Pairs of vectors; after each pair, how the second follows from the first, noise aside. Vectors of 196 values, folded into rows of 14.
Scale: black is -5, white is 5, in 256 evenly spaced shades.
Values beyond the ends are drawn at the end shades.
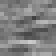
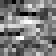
reversed, negated, scaled up.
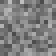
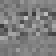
wrapped around, partly zeroed.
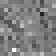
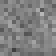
negated, shrunk.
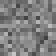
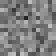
copied.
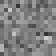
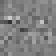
reversed, partly zeroed.
